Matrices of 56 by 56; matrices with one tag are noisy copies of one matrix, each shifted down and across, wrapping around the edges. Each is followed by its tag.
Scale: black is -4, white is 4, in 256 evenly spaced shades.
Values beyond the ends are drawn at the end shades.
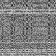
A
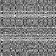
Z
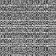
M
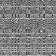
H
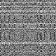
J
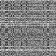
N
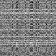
N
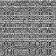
M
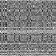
Z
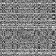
N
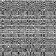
H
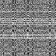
A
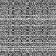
N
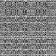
M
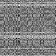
Z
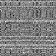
J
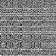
M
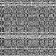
Z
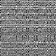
M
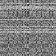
Z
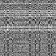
A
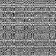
M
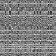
H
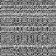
J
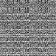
M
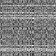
Z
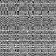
H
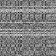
Z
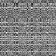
H
